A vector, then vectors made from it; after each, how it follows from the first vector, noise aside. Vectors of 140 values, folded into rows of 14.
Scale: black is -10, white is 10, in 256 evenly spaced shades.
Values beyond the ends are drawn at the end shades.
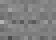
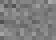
wrapped around.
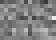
reversed, scaled up.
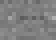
reversed, partly zeroed.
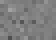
partly zeroed.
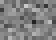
wrapped around, scaled up.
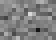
wrapped around, scaled up.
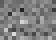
wrapped around, scaled up.
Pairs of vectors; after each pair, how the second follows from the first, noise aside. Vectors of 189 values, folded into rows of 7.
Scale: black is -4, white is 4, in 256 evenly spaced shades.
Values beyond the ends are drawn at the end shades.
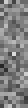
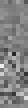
negated, partly zeroed.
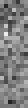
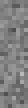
reversed, shrunk.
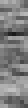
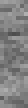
shrunk.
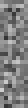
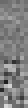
negated, partly zeroed.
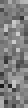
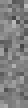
reversed, shrunk.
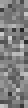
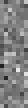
reversed, partly zeroed.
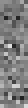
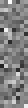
wrapped around, negated.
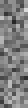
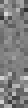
negated, partly zeroed.
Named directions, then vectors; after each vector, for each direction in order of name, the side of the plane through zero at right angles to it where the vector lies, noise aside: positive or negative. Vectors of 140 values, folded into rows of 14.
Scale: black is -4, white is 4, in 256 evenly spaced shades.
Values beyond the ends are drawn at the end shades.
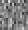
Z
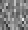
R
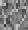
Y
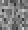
negative, negative, positive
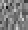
positive, positive, positive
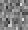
positive, positive, positive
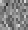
negative, positive, negative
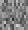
negative, positive, positive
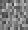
positive, negative, negative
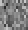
negative, positive, negative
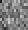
positive, negative, positive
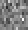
positive, positive, positive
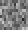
negative, negative, positive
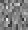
negative, negative, negative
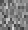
positive, negative, negative
